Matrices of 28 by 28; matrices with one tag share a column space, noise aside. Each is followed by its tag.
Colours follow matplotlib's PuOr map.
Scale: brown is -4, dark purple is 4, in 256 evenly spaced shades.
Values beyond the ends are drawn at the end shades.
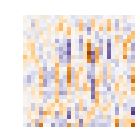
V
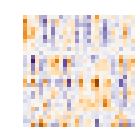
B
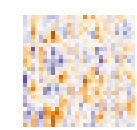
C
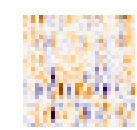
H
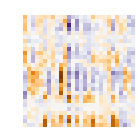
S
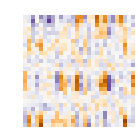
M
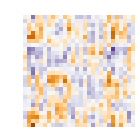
C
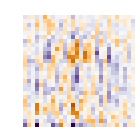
V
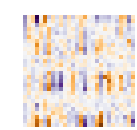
M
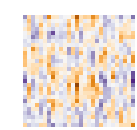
C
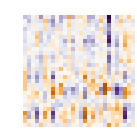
H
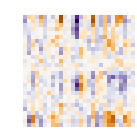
M
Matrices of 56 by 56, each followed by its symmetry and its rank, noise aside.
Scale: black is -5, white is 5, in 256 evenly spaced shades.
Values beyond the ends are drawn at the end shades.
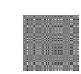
symmetric, rank one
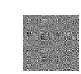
no symmetry, rank three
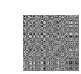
symmetric, rank three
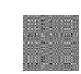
no symmetry, rank two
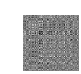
symmetric, rank three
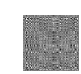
no symmetry, rank three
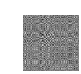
no symmetry, rank three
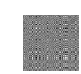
symmetric, rank one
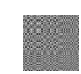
symmetric, rank two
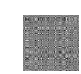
no symmetry, rank three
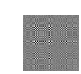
symmetric, rank one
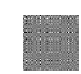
antisymmetric, rank two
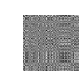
no symmetry, rank two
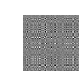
antisymmetric, rank two
